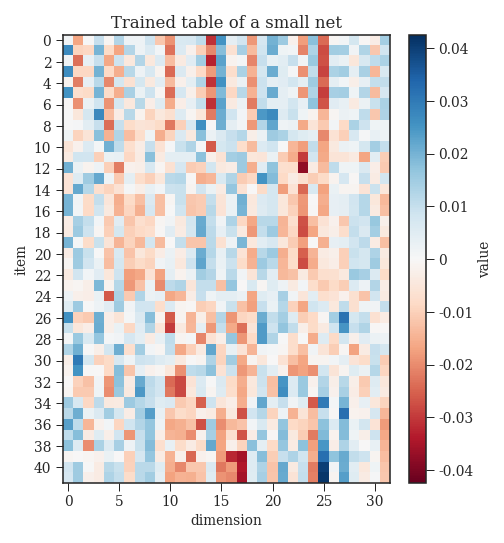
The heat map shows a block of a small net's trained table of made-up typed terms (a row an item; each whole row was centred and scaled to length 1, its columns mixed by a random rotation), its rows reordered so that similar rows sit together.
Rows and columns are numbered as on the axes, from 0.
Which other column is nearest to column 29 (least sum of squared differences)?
28
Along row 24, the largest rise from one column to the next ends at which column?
5
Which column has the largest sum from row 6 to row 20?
20
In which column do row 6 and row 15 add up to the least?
25
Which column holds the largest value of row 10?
4
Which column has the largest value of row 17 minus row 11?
29
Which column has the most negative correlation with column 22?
1
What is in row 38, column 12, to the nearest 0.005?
-0.005
